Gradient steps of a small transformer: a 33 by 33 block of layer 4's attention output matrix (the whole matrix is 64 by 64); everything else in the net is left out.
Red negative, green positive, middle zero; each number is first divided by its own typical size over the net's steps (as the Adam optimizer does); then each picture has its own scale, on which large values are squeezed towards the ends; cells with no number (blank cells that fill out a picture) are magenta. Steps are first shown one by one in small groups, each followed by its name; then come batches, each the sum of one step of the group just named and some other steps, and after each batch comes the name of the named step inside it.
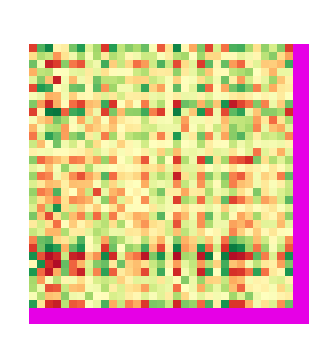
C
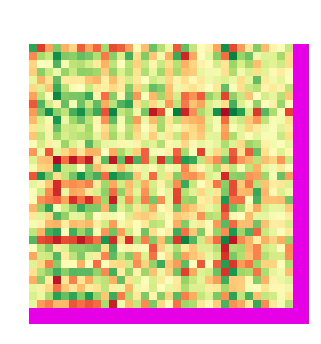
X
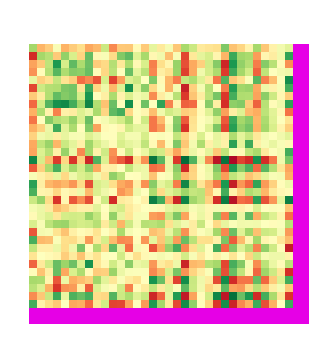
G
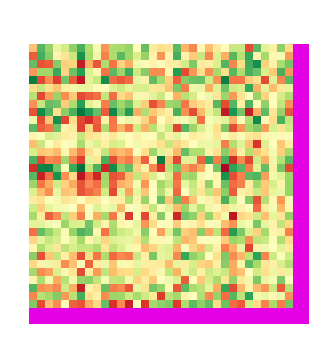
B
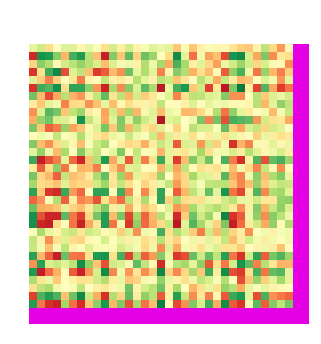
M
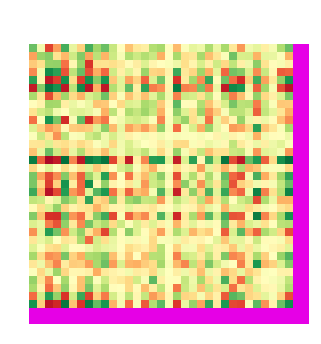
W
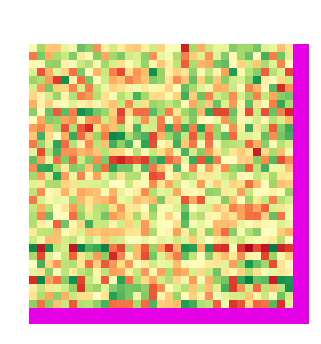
B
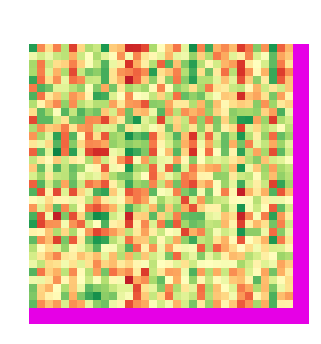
M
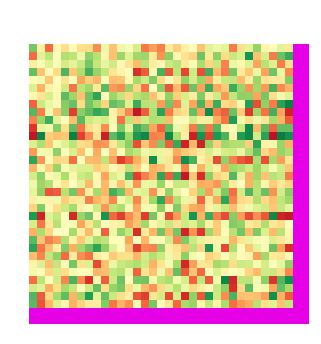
G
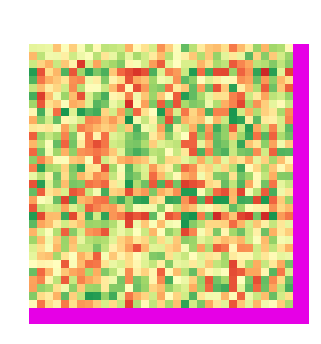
B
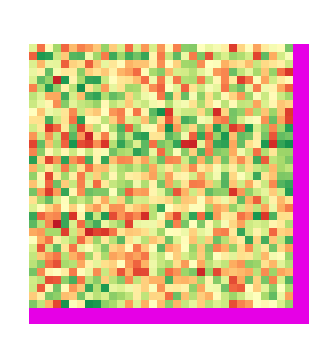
W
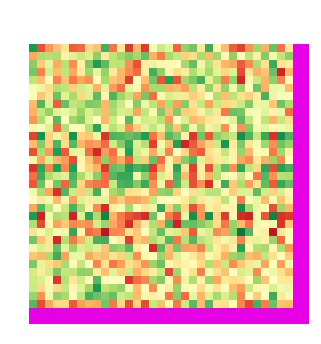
X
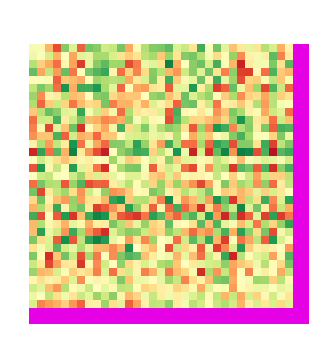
C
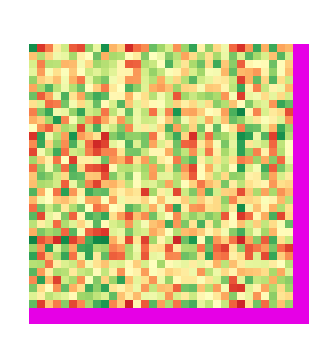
X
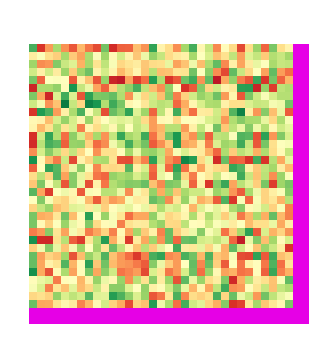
G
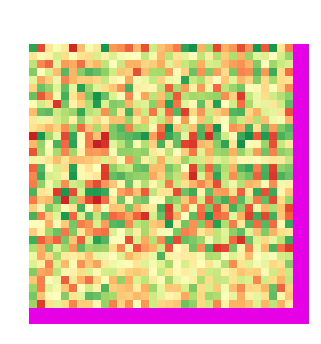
X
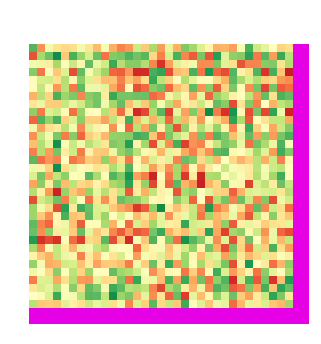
X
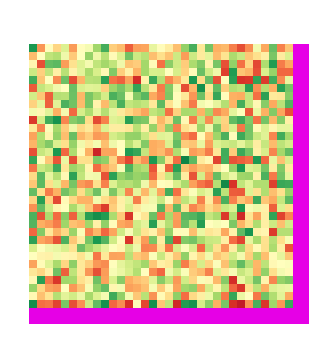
G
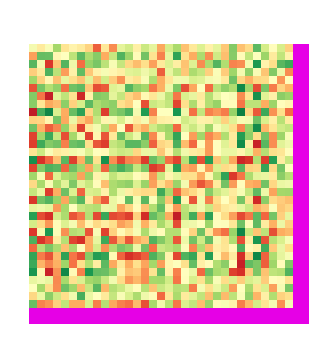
B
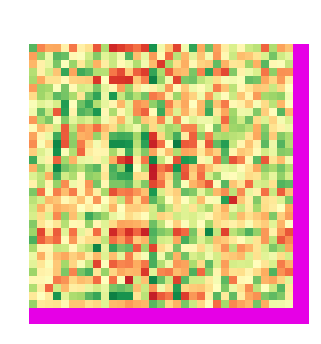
G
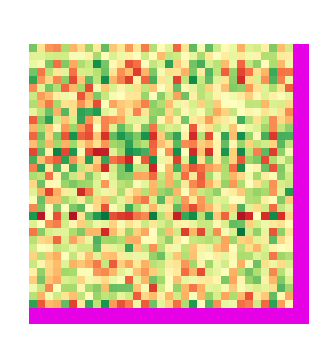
W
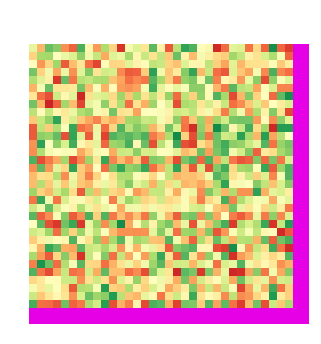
C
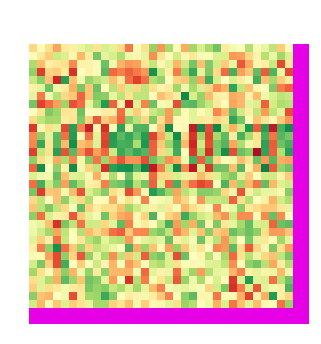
C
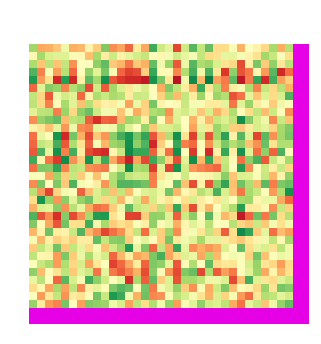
W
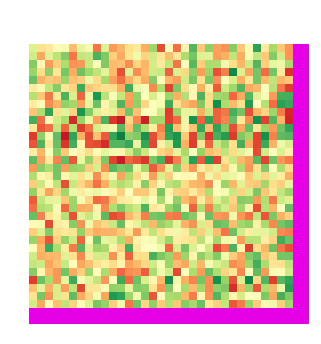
B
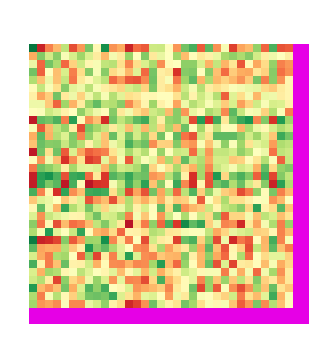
X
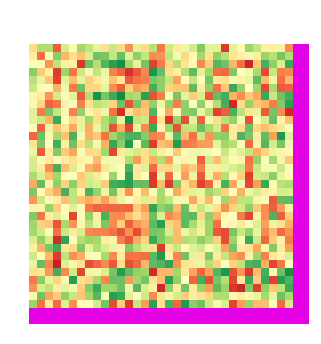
C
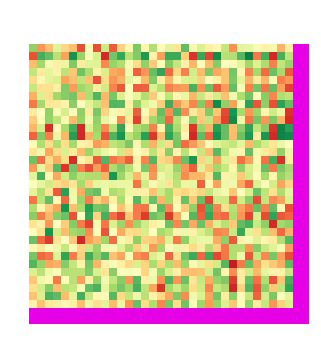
X
